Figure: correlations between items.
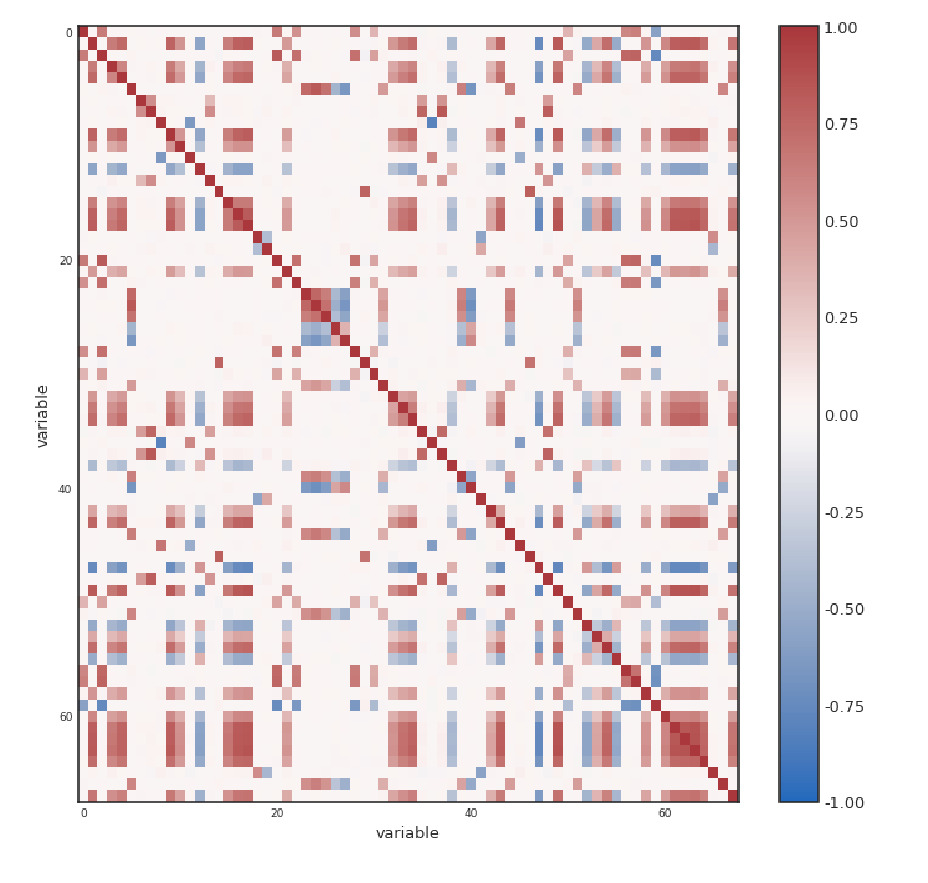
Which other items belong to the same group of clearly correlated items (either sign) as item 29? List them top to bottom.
14, 46
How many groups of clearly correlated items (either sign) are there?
7
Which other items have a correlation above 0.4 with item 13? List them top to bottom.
7, 35, 37, 48
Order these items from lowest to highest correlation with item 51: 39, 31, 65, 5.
65, 31, 39, 5
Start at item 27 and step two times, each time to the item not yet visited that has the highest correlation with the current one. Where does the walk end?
26
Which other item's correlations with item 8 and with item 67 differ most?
36
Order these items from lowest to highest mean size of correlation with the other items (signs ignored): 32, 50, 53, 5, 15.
50, 5, 53, 32, 15
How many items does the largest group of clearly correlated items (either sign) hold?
29
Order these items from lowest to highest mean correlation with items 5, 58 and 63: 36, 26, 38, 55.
55, 38, 26, 36
